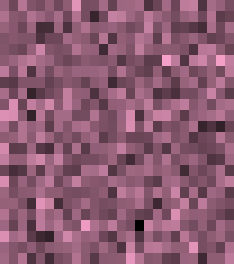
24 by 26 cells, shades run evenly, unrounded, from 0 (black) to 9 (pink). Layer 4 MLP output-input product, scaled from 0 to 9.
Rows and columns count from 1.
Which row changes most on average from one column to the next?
21
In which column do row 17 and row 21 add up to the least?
16
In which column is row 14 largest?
1
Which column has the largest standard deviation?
5
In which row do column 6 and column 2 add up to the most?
10
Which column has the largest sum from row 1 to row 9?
24
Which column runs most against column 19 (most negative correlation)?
14
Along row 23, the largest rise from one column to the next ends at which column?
15
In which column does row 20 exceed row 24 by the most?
20
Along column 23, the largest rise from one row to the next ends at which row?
19
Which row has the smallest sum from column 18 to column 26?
12
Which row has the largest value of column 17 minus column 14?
23
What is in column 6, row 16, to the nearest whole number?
6
